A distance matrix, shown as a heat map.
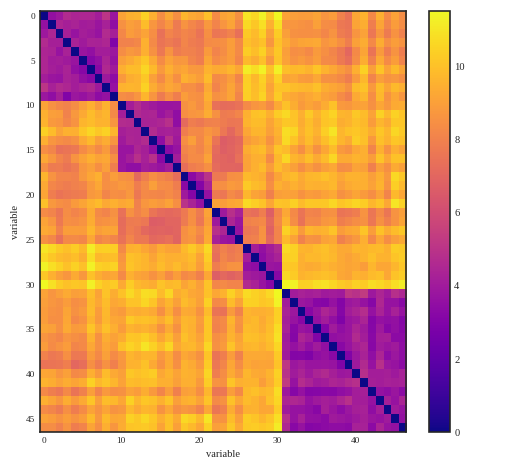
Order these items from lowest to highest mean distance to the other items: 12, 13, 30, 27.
12, 13, 27, 30
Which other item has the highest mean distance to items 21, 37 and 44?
30
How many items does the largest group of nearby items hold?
16
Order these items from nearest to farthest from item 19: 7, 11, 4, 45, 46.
4, 11, 7, 46, 45
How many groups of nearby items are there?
6
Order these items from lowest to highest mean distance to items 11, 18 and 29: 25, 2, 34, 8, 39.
25, 2, 8, 39, 34
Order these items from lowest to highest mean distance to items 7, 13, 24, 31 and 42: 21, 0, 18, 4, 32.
32, 4, 0, 18, 21
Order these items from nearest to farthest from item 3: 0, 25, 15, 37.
0, 15, 25, 37
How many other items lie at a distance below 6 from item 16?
7
